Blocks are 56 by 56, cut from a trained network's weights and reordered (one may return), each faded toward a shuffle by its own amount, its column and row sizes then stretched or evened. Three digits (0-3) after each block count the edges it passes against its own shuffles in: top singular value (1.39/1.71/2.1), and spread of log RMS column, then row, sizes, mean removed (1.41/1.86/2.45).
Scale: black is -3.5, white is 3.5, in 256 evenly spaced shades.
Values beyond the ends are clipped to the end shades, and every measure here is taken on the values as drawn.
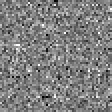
1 1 1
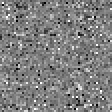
1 1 1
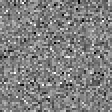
0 0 1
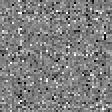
1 1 0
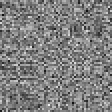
3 0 0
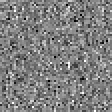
1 0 0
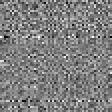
3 0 3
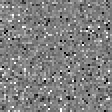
0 1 0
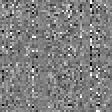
0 3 2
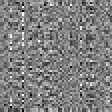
3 3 0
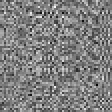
3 2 1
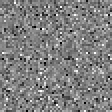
1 0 1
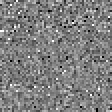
0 0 2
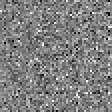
1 2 0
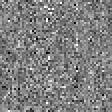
0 2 1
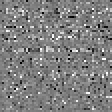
1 1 3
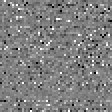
0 0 3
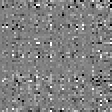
0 3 3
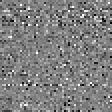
2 1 2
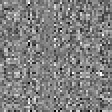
3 3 1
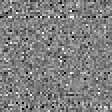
1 1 2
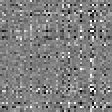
3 3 3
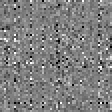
0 3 2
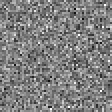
1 1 0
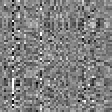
3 3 0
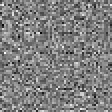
3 1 1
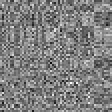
3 1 0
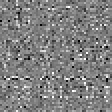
2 2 2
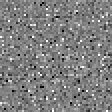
0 0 1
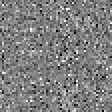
1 2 0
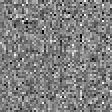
2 2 0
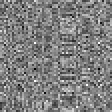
3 1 0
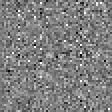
0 2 1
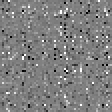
0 3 2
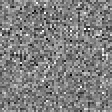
1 1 1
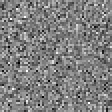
1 1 0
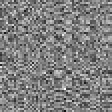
3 0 0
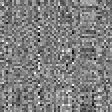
3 2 0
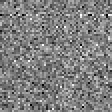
1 0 1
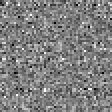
1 1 2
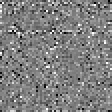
1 2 1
